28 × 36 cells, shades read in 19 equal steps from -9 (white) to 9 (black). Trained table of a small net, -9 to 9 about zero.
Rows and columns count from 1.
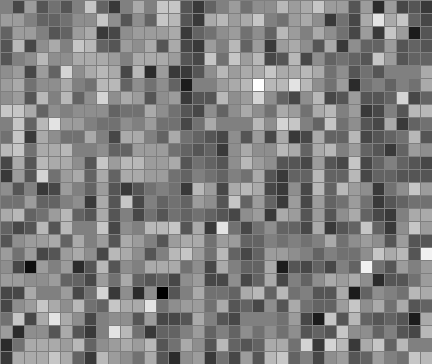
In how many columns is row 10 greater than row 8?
18
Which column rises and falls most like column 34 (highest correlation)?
19
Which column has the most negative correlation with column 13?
1
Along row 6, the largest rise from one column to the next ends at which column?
13
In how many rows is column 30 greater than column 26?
9
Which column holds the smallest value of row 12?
2
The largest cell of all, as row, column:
23, 14
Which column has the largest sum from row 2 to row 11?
16
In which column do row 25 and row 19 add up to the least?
5
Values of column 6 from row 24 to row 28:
-1 -3 -3 -2 -3
